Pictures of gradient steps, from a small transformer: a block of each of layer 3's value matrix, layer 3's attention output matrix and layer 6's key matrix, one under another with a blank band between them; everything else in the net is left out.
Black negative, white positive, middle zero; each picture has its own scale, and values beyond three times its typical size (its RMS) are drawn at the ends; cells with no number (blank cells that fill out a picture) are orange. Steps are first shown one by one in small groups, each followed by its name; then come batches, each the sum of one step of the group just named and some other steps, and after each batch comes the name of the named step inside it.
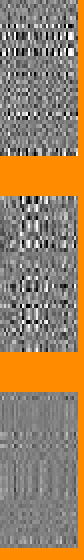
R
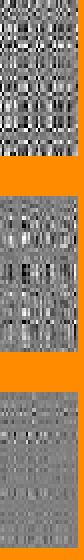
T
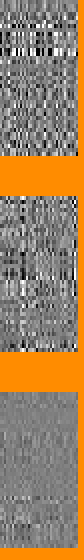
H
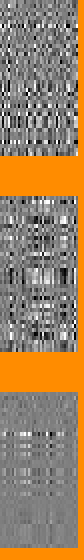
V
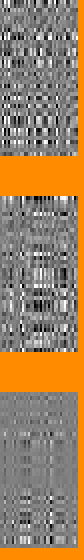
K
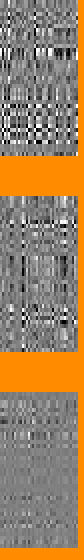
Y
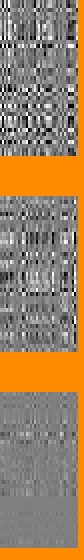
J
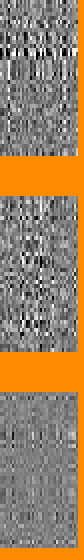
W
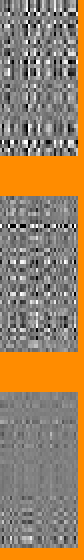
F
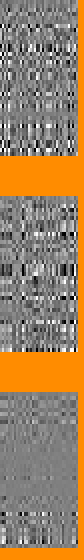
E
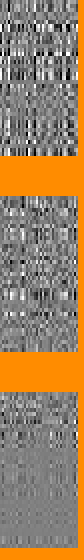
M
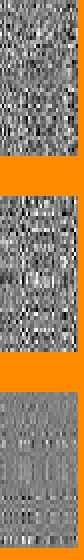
J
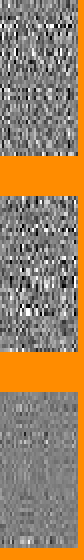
H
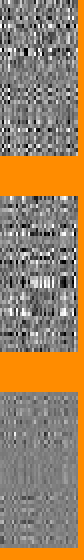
K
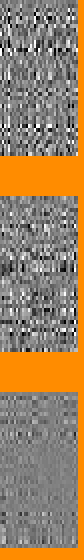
E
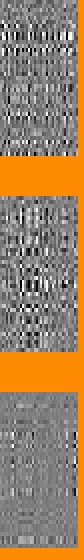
R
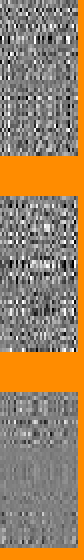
E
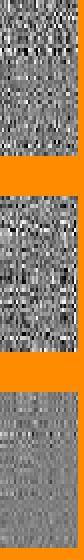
V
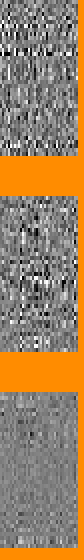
M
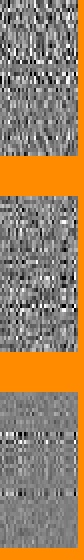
H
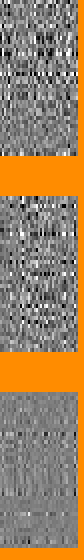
R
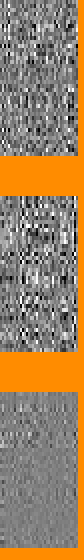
J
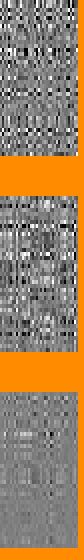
V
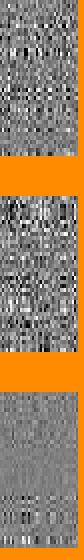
W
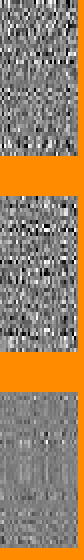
F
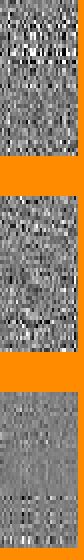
T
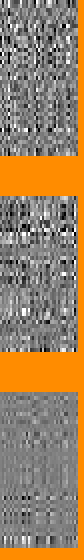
T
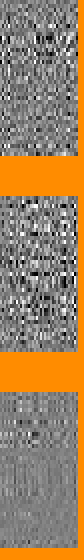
R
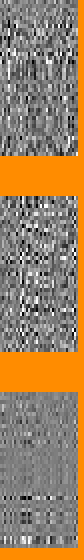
M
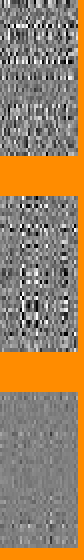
K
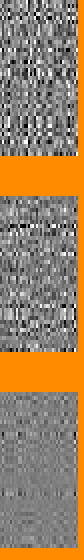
F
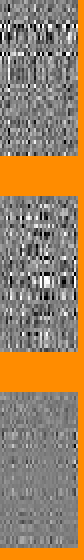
M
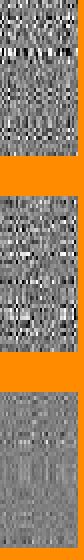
W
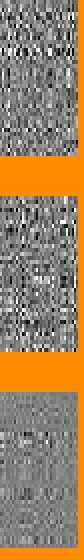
Y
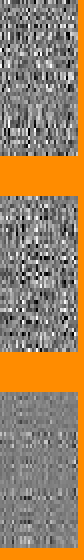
K
